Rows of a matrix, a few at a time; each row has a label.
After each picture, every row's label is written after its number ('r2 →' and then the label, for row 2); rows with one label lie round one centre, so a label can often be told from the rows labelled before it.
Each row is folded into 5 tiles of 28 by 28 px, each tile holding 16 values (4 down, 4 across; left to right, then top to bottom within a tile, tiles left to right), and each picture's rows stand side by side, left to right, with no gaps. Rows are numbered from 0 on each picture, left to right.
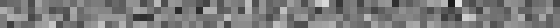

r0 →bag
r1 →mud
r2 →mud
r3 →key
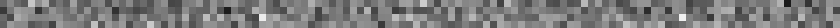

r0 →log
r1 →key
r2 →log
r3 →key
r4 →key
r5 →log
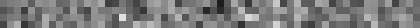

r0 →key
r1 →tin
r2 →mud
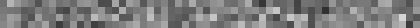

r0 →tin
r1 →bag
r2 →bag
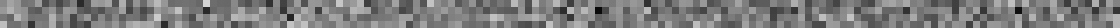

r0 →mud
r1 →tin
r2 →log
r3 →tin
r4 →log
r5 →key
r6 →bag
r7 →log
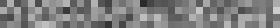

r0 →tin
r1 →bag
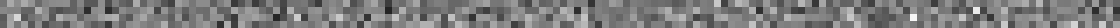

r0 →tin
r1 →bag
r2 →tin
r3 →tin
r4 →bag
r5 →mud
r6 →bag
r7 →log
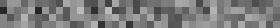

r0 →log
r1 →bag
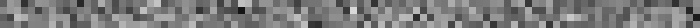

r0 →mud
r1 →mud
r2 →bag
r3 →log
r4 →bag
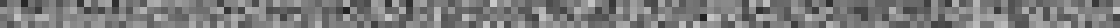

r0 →mud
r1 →mud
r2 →tin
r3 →key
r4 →log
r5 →tin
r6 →tin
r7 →bag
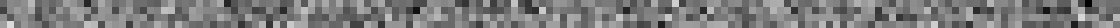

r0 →log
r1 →log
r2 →log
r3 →tin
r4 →tin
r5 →log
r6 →log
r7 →tin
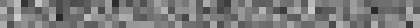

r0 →mud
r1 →tin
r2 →log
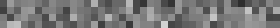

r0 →log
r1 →bag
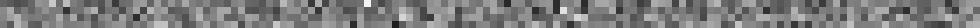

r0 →bag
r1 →log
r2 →key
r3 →log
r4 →mud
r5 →tin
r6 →tin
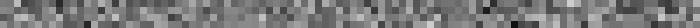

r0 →mud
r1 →bag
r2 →log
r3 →tin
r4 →tin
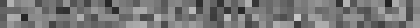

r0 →tin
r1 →mud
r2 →tin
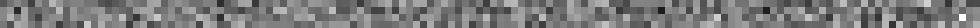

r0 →bag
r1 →mud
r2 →mud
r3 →key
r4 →mud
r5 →tin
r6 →key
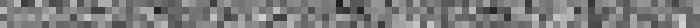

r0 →mud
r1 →bag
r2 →tin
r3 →tin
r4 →bag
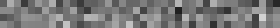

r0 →mud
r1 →key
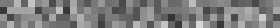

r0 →log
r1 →bag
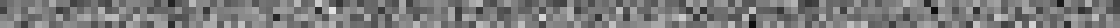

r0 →tin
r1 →bag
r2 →mud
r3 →key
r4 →bag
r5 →key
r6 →log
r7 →mud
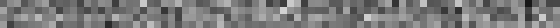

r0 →mud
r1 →key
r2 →mud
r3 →key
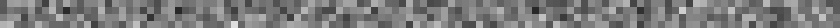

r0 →tin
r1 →log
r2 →log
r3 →log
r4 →tin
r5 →key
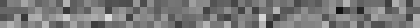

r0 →tin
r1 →bag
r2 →tin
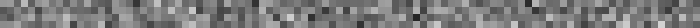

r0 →key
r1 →mud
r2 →bag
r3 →log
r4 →key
